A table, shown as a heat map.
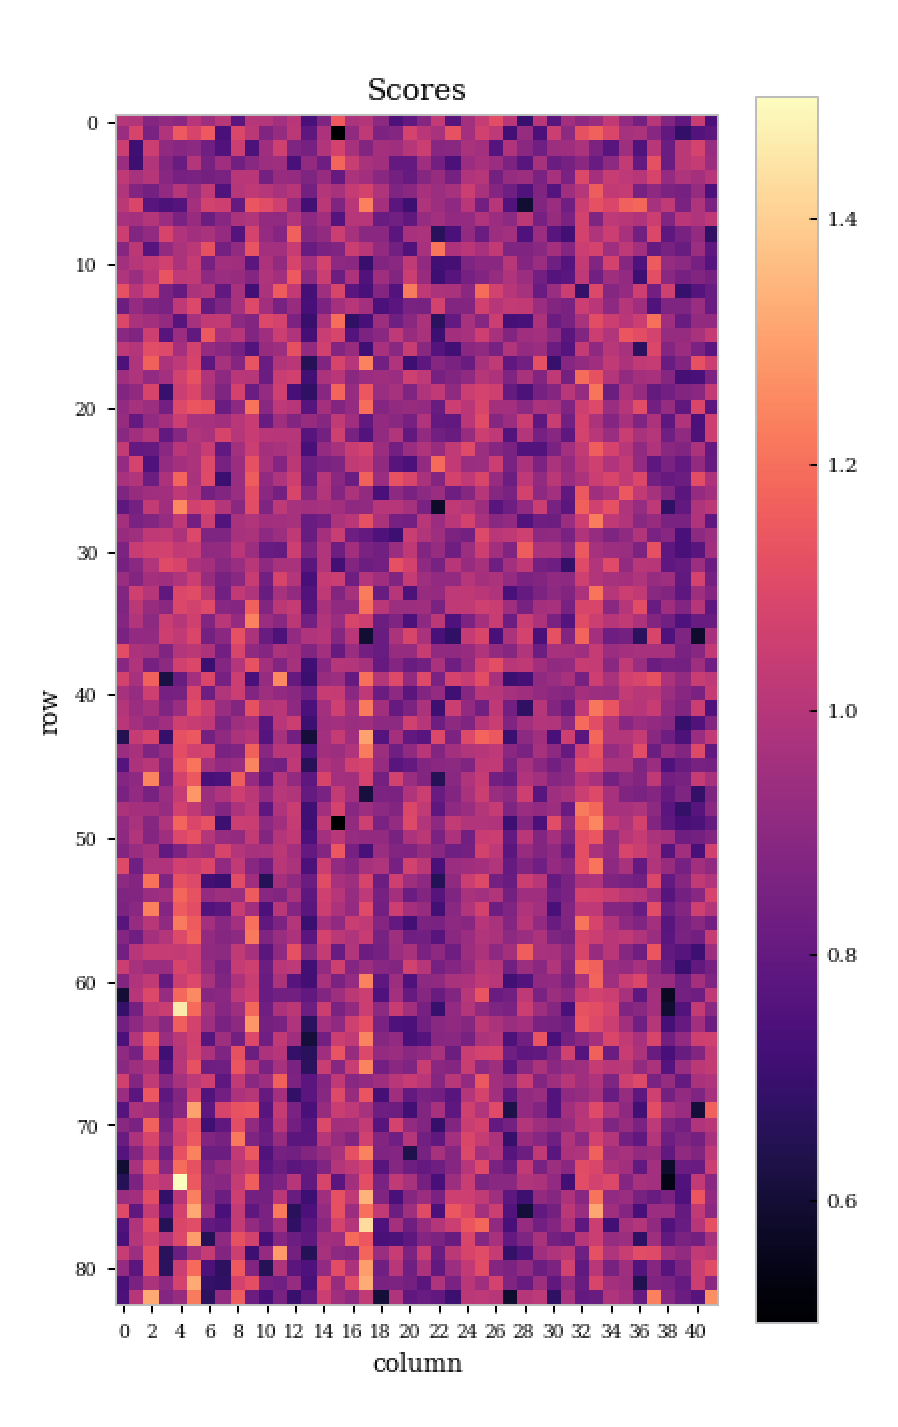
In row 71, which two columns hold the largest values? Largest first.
8, 5
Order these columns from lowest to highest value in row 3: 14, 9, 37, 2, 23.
23, 14, 9, 2, 37
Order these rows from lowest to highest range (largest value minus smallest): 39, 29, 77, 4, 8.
4, 29, 8, 39, 77
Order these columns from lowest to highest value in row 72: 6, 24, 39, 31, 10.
10, 6, 39, 31, 24
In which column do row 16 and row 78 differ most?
17
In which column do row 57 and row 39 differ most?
9
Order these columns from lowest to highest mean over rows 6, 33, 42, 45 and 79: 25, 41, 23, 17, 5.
41, 23, 25, 5, 17
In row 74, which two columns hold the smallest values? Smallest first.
38, 0
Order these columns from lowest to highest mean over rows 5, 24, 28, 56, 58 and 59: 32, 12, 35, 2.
2, 35, 12, 32
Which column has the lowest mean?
13
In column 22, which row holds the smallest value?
27
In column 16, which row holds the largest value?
78
